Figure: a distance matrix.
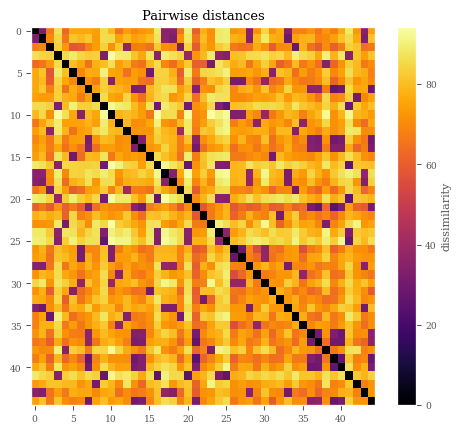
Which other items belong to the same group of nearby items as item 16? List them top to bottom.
3, 9, 20, 24, 25, 41
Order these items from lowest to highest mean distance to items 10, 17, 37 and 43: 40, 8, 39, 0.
0, 39, 40, 8
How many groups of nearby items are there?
10
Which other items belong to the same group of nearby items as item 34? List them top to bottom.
2, 12, 19
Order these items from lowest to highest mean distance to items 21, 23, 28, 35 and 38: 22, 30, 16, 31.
22, 31, 30, 16
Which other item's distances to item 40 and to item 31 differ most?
15
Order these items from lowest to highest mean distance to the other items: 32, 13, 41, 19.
13, 19, 32, 41
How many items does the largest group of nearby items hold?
9
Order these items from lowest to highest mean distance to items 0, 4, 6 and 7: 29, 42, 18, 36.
36, 18, 29, 42
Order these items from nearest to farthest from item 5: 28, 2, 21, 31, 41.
31, 2, 21, 28, 41
